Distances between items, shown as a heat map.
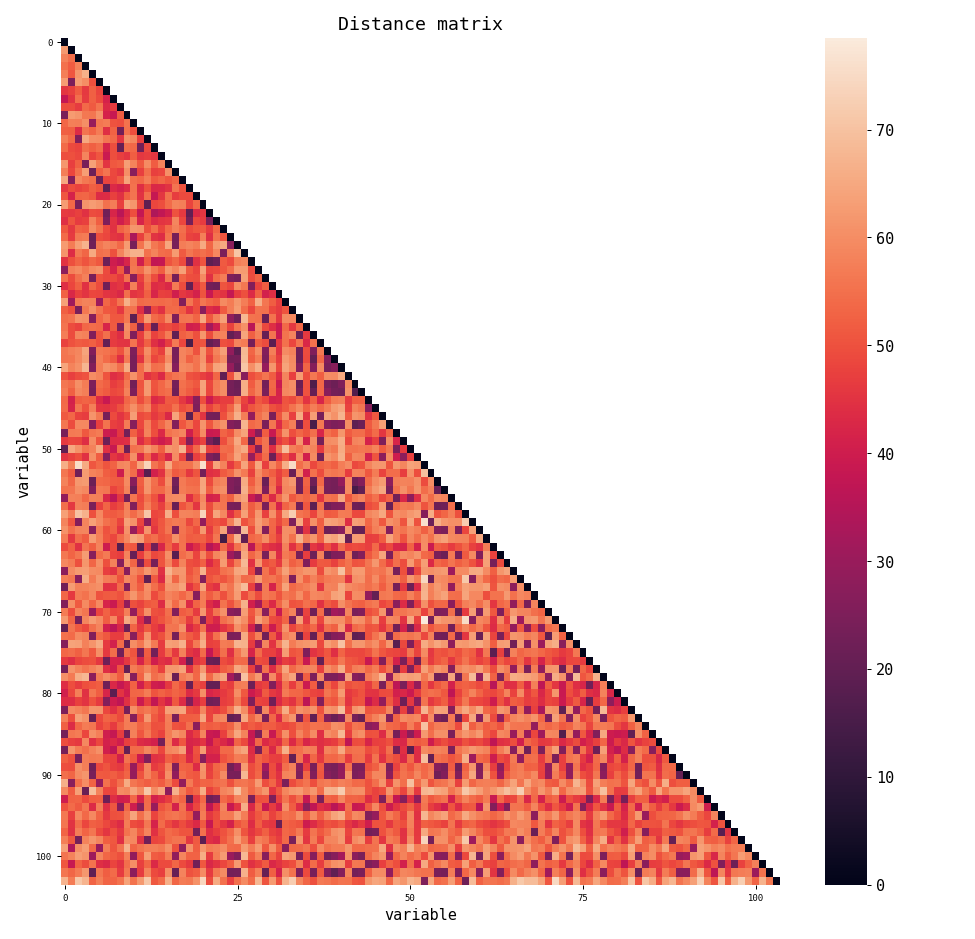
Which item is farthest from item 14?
92
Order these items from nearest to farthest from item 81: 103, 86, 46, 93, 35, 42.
93, 46, 35, 86, 42, 103
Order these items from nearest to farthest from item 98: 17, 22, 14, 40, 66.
66, 22, 14, 17, 40
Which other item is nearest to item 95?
97
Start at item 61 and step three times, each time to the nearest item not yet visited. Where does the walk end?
26
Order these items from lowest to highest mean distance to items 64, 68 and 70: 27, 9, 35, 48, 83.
35, 83, 27, 48, 9
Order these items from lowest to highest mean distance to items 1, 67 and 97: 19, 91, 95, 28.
19, 95, 28, 91
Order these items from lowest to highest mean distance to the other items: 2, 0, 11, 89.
89, 11, 0, 2
